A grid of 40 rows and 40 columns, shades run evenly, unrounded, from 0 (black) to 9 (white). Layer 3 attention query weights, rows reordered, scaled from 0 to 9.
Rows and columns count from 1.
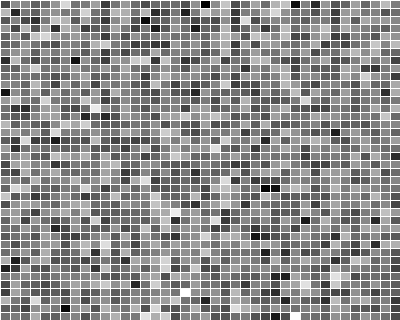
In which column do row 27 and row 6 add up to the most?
18
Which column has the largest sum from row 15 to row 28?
22
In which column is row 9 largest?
4
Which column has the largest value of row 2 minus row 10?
15
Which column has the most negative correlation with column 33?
11
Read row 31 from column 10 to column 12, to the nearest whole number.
5 8 4
